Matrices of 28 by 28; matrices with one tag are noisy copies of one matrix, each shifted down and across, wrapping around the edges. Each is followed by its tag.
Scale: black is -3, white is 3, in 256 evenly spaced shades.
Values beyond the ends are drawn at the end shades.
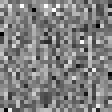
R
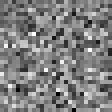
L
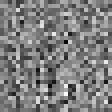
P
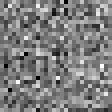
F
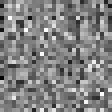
P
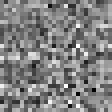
L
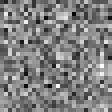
F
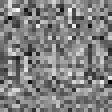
F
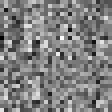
P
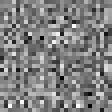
R
